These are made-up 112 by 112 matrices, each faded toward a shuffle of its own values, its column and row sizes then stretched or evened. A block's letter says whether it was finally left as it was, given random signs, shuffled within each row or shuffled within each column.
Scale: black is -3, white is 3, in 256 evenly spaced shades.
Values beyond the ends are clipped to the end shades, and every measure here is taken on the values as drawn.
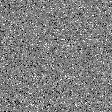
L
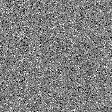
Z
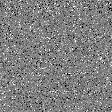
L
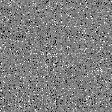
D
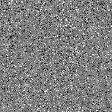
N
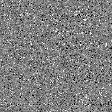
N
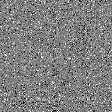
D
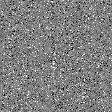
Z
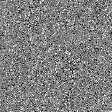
N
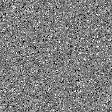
N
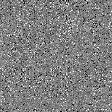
D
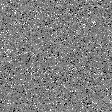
L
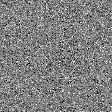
N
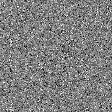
Z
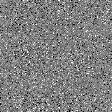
D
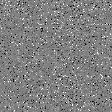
D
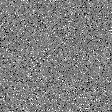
L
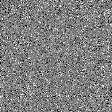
N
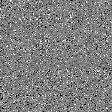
N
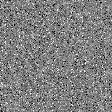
Z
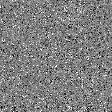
N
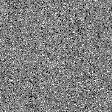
Z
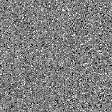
D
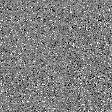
N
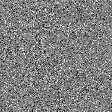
Z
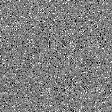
D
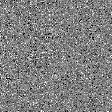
D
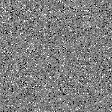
D
